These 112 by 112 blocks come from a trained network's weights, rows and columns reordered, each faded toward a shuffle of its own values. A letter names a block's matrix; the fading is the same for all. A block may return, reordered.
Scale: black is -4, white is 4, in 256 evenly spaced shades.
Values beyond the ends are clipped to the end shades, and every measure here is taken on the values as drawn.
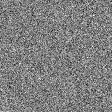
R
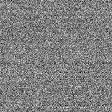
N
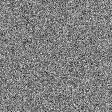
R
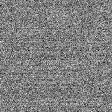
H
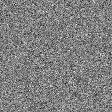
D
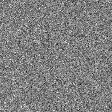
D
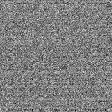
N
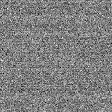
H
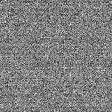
H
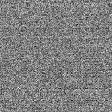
N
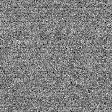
H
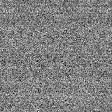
H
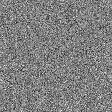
R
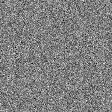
D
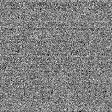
H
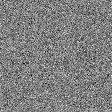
D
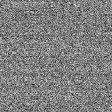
N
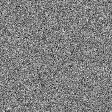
R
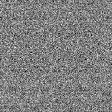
N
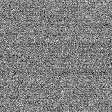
H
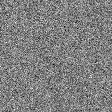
D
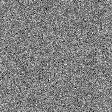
D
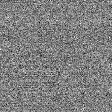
H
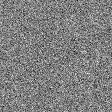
R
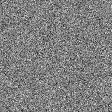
R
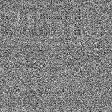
N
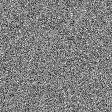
R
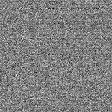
N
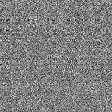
N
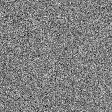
R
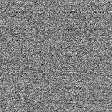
N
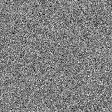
D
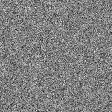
R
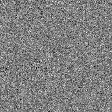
D
